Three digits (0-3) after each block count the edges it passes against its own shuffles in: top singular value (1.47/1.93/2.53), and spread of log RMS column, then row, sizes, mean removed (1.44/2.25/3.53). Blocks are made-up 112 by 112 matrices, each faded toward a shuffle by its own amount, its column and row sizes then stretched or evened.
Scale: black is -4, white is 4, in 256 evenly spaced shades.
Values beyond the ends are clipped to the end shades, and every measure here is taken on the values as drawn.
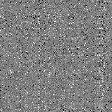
2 2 1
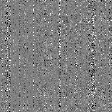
0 3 1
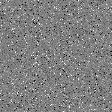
0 1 0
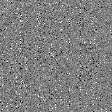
1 2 0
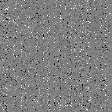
1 2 1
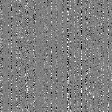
2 3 0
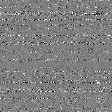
1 0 3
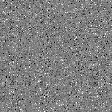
2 1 0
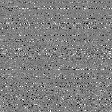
2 0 3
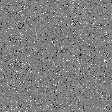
0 1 0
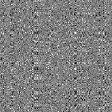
3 2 1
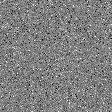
0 0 0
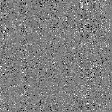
2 2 1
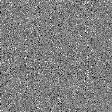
0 2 0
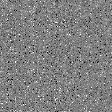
0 2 1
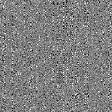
2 2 0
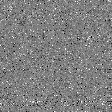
1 0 1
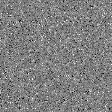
0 0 1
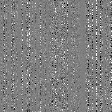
1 3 0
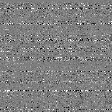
2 1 3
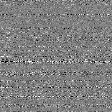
2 0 3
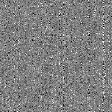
2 2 0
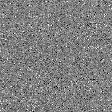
1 0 1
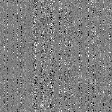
1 3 0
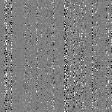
1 3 1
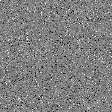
0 0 1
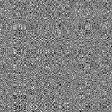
3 2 1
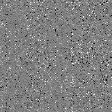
1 2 1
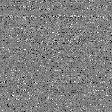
2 0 2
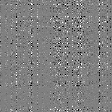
2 3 2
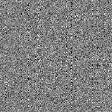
2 2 1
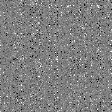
0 2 1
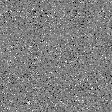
1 0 1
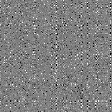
3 2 1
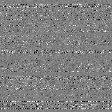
1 0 3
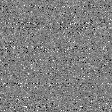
0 0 2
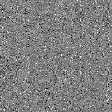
2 1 0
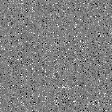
1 2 1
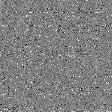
1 0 2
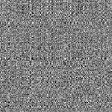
3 2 2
